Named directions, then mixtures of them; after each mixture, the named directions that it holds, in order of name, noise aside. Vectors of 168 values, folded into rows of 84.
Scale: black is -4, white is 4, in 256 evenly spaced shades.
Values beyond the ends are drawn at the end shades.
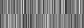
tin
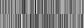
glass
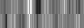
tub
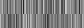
tin.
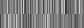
tin.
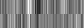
glass, tub.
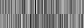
glass.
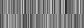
tin.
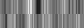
tub.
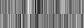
glass, tub.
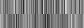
glass, tin.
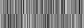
tin.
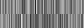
glass.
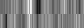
tub.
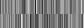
glass.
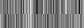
tin, tub.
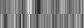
glass, tub.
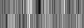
tin, tub.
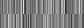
tin.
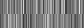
tin.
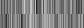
glass, tub.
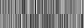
glass.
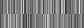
tin.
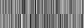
glass.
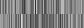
glass.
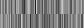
glass.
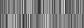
tin, tub.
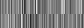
glass, tin.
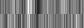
glass, tub.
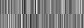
glass, tin.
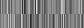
glass, tin.
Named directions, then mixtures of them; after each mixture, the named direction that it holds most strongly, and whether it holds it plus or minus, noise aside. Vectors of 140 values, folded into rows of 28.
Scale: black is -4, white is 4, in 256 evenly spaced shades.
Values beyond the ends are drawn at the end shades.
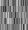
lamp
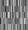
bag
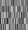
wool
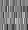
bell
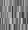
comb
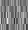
wool, minus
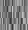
comb, minus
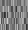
wool, minus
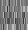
bell, minus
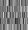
bell, minus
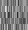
bag, minus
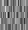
bag, minus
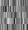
lamp, plus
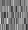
wool, minus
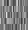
bag, minus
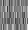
bell, minus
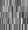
comb, plus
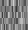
bag, plus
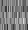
bell, plus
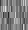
lamp, minus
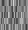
wool, minus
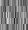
lamp, plus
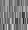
bell, minus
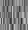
comb, minus
